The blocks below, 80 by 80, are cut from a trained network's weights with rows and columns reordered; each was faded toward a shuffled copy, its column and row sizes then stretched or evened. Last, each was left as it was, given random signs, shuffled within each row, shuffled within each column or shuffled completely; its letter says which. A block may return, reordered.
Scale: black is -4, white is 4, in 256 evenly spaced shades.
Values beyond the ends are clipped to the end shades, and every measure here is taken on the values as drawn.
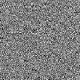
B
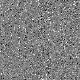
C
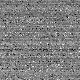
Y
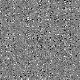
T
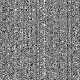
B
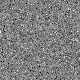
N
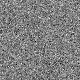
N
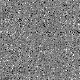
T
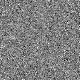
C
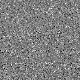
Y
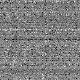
B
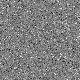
N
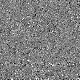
Y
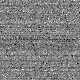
Y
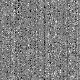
C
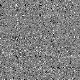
T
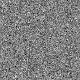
C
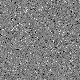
N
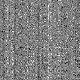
B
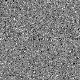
Y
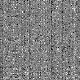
B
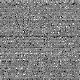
B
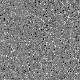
C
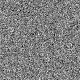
N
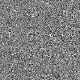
T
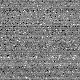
Y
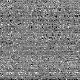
B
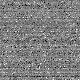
Y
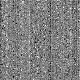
C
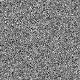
C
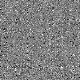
T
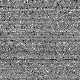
Y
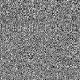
B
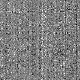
B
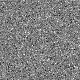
N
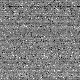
Y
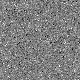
N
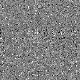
T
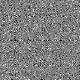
T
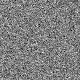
N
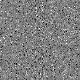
C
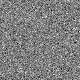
N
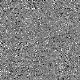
T
